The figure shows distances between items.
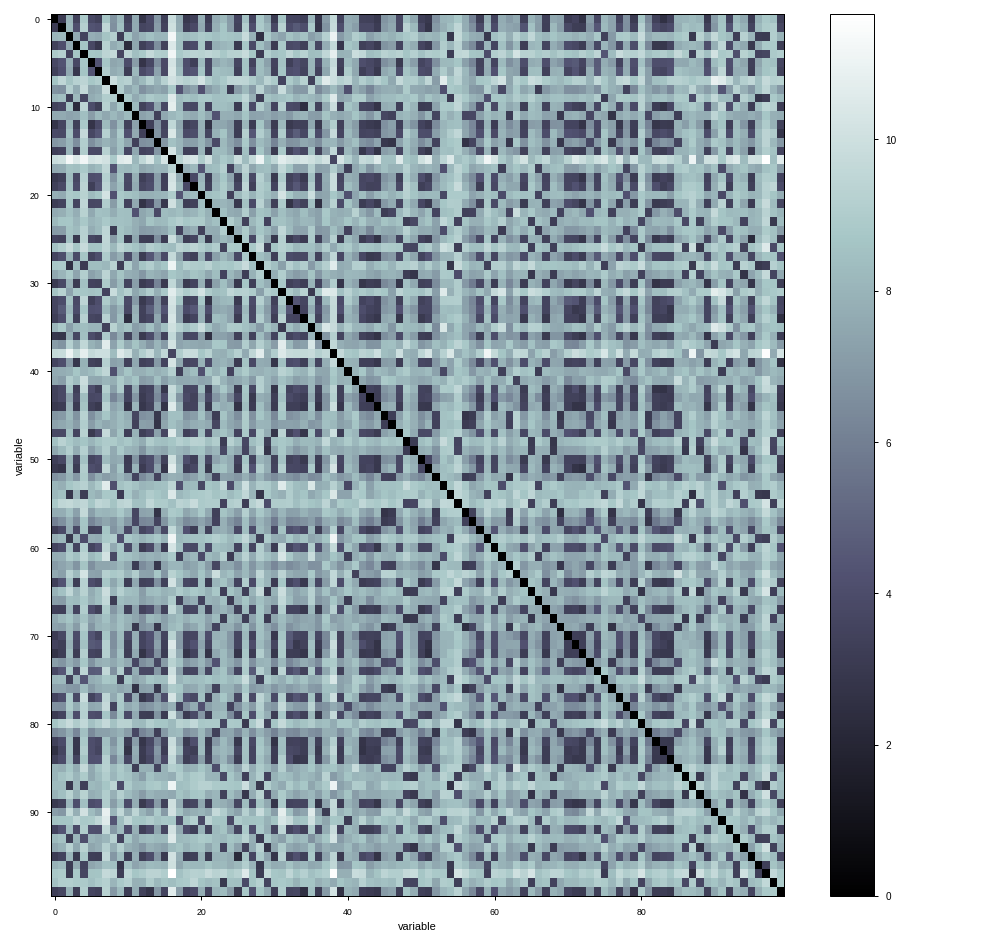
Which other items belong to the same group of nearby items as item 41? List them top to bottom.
63
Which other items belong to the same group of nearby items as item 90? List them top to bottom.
37
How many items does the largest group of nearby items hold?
43
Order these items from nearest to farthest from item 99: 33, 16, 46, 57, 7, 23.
33, 57, 46, 23, 7, 16
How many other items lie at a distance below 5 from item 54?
10
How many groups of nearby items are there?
9
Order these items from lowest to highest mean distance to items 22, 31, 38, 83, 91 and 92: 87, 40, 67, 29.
67, 40, 29, 87
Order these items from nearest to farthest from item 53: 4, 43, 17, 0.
17, 43, 0, 4
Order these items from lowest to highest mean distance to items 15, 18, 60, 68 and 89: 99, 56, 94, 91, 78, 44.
44, 99, 94, 78, 56, 91
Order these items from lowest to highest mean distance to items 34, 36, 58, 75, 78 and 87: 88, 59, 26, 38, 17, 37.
59, 17, 37, 88, 26, 38
